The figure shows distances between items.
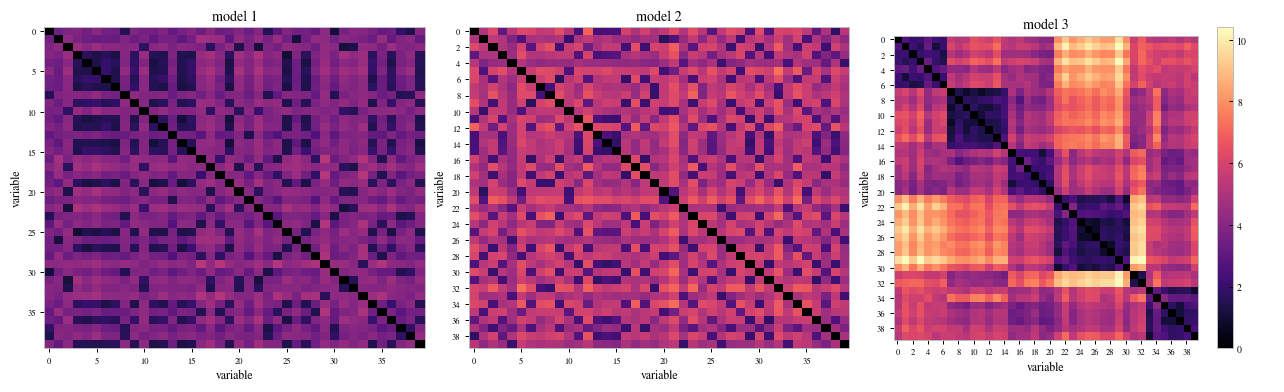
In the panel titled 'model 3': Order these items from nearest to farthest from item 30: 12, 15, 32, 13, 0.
15, 12, 13, 0, 32
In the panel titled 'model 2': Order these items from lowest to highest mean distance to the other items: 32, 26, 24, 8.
26, 24, 8, 32
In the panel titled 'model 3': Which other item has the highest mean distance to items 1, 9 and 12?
29
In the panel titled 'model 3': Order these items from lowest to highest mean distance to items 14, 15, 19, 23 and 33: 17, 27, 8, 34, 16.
16, 17, 8, 34, 27
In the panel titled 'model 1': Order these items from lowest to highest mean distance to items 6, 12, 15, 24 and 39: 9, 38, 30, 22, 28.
9, 28, 30, 38, 22
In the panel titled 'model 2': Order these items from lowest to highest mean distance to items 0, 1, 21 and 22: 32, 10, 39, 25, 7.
10, 39, 25, 7, 32
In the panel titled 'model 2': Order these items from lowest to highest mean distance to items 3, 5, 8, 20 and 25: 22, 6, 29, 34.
29, 22, 6, 34
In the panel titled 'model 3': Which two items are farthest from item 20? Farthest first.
32, 31
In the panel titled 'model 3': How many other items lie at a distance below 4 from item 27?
9
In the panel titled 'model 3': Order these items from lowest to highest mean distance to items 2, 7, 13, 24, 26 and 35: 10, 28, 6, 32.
10, 28, 6, 32
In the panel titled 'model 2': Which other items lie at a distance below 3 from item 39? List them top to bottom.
4, 22, 26, 33
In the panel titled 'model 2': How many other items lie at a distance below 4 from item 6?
10
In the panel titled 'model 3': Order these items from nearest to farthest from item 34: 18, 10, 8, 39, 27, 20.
39, 20, 27, 18, 8, 10
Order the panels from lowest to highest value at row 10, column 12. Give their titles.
model 3, model 1, model 2
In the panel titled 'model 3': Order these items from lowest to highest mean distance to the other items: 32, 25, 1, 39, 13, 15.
15, 39, 13, 25, 1, 32
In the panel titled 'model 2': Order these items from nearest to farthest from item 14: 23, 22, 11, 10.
11, 22, 10, 23
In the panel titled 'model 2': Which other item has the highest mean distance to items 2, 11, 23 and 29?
21
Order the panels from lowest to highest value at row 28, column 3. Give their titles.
model 1, model 2, model 3
